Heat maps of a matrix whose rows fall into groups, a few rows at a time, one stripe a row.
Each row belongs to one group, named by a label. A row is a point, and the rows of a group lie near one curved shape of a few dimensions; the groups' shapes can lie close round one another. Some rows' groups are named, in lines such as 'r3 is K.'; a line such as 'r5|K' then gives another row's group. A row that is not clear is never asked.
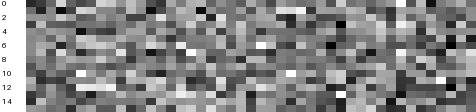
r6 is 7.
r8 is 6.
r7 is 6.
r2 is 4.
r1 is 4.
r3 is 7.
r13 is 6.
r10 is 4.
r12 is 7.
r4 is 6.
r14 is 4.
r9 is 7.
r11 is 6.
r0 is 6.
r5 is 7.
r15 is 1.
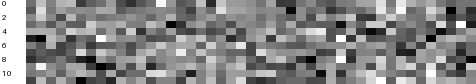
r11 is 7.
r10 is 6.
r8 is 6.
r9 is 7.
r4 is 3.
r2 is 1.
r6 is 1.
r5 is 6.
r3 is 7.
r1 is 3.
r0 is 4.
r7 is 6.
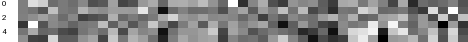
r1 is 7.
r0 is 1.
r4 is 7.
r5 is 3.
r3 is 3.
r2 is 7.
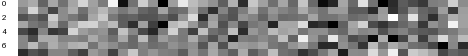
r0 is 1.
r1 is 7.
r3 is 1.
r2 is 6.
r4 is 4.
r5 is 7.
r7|6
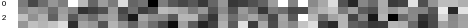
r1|7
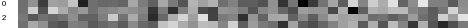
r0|6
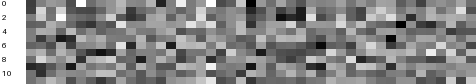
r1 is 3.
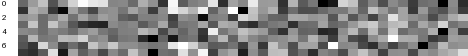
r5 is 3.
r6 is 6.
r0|7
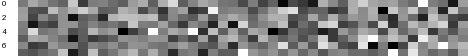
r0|6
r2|6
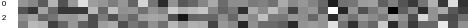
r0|7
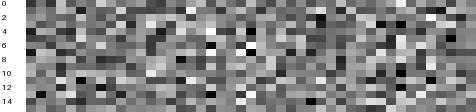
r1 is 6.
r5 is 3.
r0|6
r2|6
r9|6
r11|6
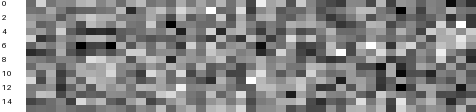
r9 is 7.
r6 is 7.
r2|7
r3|7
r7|6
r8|7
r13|1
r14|3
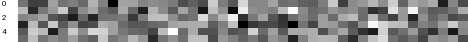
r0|6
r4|7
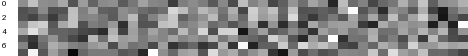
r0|6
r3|7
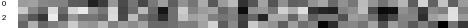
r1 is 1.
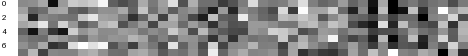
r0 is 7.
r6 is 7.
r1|7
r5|7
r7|3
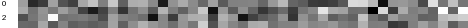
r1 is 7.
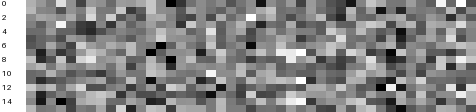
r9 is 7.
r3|7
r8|1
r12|7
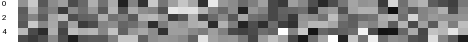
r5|6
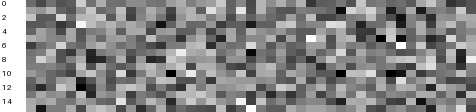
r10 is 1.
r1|1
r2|1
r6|6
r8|7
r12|6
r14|1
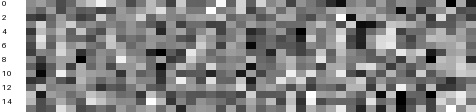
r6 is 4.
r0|7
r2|6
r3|3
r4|4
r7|6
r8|6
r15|7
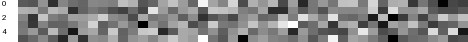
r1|4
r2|7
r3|4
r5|6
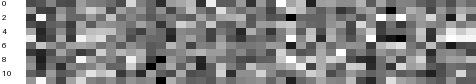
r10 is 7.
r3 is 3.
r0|4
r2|3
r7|6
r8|4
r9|4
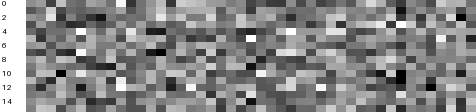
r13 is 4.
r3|7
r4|4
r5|6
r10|7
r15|7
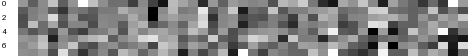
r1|4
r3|4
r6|7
